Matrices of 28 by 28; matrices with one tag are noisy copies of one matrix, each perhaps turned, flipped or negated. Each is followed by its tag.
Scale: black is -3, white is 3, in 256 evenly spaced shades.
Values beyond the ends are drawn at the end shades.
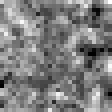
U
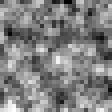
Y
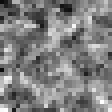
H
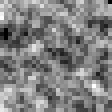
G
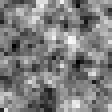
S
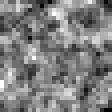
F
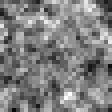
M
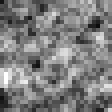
G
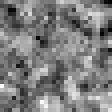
H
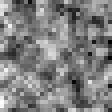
Y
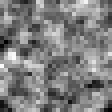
F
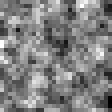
Y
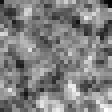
H
